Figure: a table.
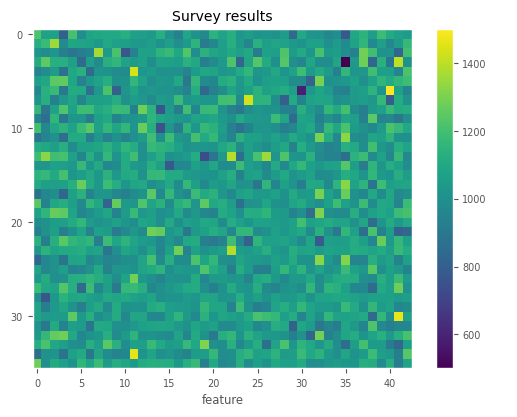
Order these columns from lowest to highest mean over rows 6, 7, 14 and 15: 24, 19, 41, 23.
19, 23, 41, 24
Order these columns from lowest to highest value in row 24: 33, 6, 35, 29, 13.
6, 33, 29, 13, 35
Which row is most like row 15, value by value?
12
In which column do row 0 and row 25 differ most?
35
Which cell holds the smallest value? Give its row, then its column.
3, 35
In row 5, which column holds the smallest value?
31
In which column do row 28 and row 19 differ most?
1
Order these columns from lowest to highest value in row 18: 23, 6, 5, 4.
23, 5, 4, 6
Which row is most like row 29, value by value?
25
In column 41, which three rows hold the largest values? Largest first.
30, 3, 27
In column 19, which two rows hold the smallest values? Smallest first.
13, 6
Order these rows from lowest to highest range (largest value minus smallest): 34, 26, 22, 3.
26, 22, 34, 3
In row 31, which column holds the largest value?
38
